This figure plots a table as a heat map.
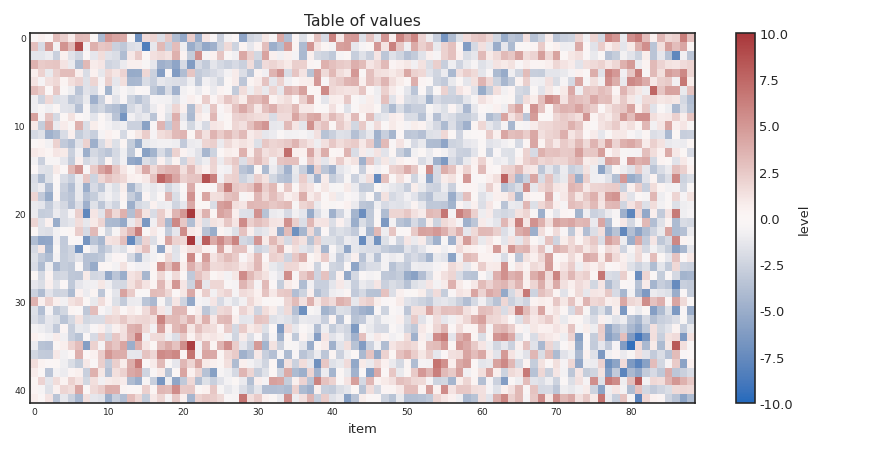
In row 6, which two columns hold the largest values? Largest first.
83, 39
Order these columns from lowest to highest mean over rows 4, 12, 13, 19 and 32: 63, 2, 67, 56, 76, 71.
56, 63, 2, 67, 71, 76
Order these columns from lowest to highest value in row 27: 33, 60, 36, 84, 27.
84, 33, 60, 27, 36
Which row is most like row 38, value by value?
22
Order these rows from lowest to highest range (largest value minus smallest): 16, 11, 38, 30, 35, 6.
11, 30, 6, 38, 16, 35
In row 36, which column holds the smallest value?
76
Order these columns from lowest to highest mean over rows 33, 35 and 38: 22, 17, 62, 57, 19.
62, 22, 19, 17, 57
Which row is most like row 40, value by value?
15
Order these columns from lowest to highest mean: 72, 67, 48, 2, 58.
2, 48, 58, 67, 72
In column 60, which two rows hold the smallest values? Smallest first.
6, 39
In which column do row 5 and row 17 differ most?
87
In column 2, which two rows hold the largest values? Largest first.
1, 10
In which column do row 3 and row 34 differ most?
80
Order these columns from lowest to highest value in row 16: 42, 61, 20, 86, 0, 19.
0, 42, 61, 20, 19, 86
